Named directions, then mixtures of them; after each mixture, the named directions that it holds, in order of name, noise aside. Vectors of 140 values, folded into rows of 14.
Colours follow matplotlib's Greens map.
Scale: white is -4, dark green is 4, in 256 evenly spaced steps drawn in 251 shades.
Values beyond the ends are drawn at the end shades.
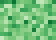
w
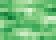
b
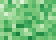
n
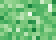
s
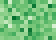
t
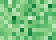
t.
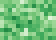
b, n, t.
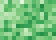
n.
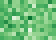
t.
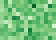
t.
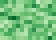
b, t, w.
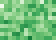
n, s.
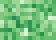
b, n, t.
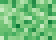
n, t, w.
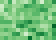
n, s.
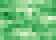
b.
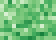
n.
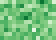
s, w.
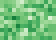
b, n, t.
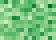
t, w.
